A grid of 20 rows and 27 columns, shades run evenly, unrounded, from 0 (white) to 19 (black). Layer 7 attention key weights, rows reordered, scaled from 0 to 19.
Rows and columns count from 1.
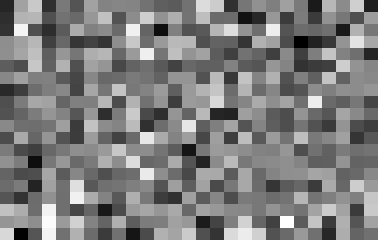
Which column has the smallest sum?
10
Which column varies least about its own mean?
5
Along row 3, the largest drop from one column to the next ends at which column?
2
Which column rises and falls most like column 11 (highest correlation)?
24
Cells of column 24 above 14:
5
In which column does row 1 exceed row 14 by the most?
17
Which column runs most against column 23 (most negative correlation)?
26
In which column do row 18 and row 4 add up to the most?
8
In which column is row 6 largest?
22
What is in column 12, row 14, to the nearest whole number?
11
